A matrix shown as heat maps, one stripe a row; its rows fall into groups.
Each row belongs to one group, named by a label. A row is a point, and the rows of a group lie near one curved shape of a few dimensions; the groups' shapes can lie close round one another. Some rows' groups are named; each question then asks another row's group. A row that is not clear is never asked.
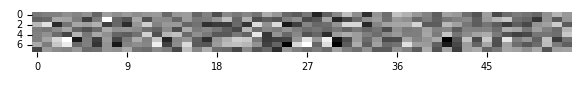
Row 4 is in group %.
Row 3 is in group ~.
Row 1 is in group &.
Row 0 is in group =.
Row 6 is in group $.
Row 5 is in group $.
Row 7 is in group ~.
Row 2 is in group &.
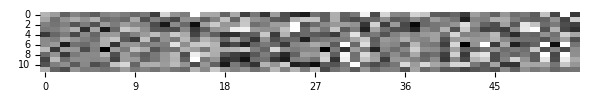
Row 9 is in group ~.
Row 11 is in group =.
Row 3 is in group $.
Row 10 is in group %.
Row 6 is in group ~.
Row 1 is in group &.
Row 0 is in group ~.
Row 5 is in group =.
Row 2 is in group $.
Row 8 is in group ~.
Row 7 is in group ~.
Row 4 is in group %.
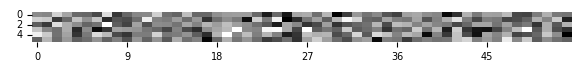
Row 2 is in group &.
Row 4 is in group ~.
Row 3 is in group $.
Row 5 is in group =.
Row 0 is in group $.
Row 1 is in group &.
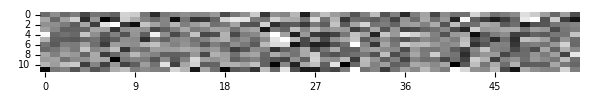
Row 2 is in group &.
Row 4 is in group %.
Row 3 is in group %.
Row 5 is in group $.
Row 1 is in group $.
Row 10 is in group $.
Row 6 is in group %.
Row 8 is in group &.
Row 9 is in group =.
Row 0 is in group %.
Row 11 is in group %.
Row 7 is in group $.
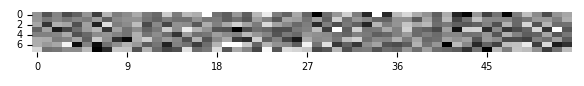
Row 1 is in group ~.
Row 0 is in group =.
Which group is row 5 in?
&
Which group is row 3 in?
~
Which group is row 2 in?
~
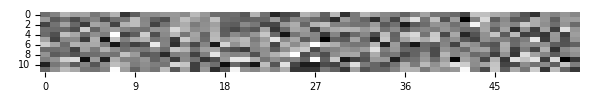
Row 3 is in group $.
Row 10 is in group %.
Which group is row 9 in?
$
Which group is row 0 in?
$
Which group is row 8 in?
$
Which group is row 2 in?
%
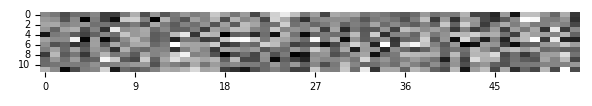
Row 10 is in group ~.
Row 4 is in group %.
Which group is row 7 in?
=
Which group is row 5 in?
$
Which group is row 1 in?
%
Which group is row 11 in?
~
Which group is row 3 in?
~
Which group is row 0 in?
$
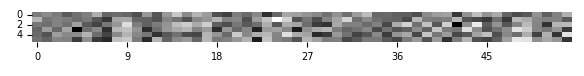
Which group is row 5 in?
%
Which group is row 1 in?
$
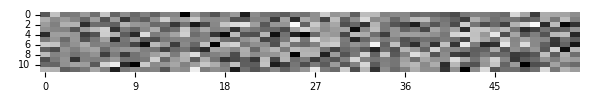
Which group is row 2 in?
$
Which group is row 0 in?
~
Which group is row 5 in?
%
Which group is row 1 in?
$
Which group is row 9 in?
%
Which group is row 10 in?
&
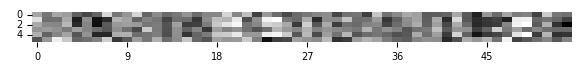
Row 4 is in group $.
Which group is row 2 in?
$
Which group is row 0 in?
~
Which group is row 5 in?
$
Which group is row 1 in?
$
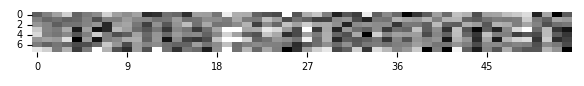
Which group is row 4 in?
~
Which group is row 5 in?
$
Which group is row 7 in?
~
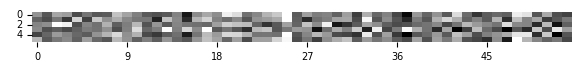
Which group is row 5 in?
$
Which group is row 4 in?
$
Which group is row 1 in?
$
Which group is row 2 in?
$
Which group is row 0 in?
$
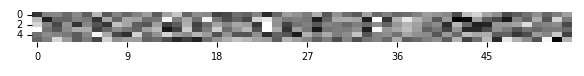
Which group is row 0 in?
%
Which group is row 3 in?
%
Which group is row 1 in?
=
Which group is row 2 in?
%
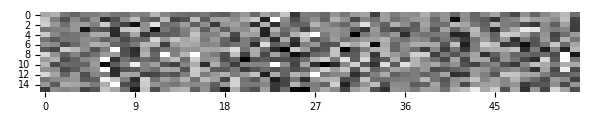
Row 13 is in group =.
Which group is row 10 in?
=
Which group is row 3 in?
%
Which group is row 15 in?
=
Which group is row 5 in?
$
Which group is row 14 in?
&
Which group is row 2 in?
&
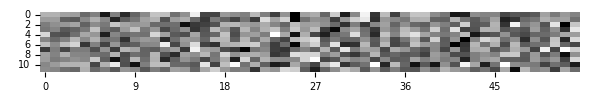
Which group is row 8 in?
&
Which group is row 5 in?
&
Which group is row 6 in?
$
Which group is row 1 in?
&
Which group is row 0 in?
$
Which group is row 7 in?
~
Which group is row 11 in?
$
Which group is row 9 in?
&
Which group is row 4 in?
%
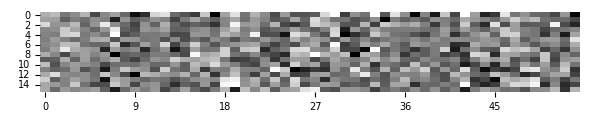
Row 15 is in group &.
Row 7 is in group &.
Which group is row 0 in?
&
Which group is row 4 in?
&
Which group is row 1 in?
=
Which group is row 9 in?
$
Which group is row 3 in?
&
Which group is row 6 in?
$
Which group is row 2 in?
~
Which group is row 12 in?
&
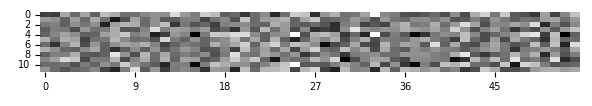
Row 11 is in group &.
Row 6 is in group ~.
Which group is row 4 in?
$
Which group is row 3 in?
%
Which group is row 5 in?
~
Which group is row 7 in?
&
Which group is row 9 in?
$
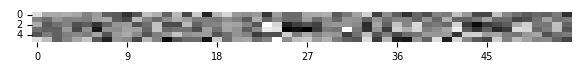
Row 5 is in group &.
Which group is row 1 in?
&
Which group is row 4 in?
%
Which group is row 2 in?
%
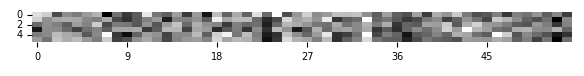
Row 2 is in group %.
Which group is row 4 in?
&
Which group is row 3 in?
%
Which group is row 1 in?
&
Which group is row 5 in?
&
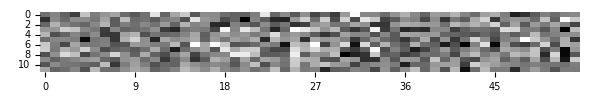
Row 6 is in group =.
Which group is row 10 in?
%
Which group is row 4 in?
=
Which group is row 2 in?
=
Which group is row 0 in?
%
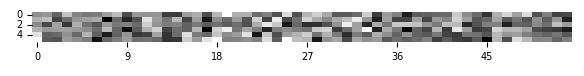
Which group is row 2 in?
%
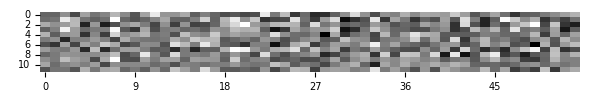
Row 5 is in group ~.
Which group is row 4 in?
~
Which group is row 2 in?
$
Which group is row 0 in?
%
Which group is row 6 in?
$
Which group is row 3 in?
$
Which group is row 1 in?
&
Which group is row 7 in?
$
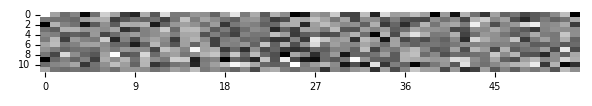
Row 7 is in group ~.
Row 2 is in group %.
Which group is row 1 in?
%
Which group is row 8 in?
&
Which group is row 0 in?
~
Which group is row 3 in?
$
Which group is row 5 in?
=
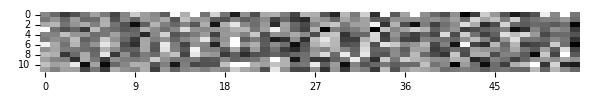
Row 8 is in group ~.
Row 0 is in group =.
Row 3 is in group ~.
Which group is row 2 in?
&
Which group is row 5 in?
=
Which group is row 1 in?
=
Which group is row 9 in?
%
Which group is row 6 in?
~
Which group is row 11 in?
~
